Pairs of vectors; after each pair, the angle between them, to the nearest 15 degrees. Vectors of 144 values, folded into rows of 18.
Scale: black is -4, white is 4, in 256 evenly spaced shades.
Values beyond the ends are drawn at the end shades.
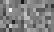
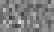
105 degrees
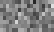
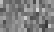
60 degrees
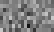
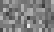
135 degrees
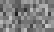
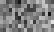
60 degrees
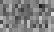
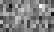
165 degrees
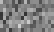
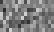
165 degrees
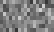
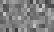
15 degrees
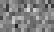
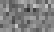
150 degrees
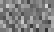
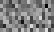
150 degrees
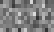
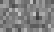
30 degrees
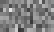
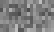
30 degrees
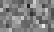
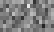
150 degrees
